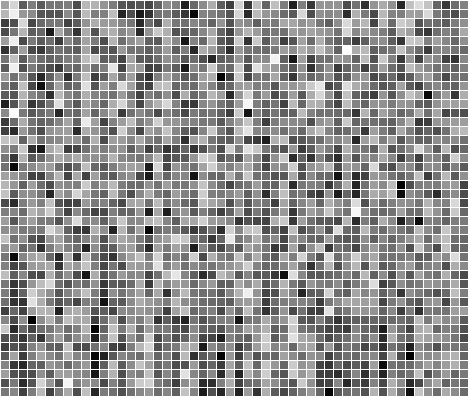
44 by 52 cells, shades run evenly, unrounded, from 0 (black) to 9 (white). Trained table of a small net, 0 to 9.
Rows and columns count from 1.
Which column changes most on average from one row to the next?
2
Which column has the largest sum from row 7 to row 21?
10
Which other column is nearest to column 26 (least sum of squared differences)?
50
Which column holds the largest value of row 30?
18
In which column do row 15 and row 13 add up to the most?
27
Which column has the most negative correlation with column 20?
30
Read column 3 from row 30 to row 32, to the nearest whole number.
3 5 3
